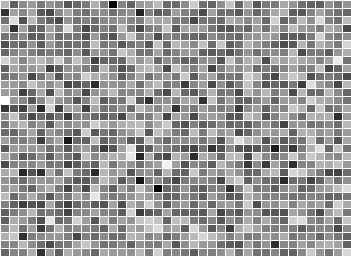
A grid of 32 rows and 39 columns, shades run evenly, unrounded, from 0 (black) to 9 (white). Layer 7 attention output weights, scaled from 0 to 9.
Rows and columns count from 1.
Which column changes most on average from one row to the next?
11
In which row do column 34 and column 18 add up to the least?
24
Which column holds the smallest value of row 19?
31
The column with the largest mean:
15
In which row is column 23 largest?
30
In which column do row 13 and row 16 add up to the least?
23
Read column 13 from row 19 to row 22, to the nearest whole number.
3 6 4 5
